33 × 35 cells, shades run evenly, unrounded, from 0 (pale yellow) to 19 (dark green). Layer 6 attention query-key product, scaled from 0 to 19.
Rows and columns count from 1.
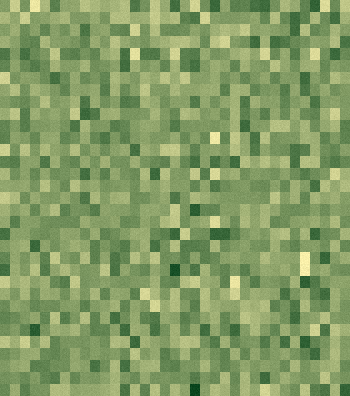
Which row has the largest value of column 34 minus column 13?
2
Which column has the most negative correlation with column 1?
31
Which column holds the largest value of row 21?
4
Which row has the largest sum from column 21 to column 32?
1
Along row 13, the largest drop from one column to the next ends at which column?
15
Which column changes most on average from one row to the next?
20
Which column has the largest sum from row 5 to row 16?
13
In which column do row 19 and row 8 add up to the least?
22
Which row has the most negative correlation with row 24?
14
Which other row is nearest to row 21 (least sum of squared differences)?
6
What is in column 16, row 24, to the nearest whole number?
7
